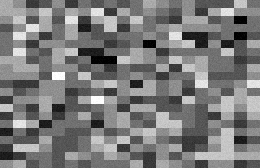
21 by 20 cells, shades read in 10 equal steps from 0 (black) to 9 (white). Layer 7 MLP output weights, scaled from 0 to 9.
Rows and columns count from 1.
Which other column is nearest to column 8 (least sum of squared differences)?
4
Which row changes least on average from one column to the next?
20
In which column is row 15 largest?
13
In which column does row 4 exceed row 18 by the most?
3
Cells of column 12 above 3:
15
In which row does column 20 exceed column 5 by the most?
14
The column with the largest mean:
2
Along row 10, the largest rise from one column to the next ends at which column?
5
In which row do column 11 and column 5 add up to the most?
10
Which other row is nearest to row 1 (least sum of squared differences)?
12
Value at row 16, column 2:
8
